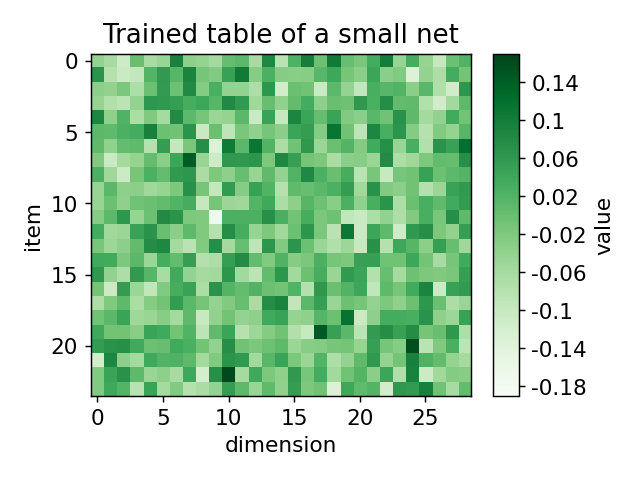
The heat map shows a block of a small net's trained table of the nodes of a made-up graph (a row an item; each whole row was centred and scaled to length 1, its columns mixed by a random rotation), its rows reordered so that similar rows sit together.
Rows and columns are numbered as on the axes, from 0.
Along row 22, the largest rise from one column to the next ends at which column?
9
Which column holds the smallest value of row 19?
16
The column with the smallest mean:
8
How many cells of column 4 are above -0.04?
17
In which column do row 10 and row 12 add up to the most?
19
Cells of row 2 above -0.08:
25
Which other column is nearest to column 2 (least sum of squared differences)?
1
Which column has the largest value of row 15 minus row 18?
20
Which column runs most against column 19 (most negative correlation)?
5
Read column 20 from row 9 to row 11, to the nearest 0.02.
-0.06 -0.04 -0.1
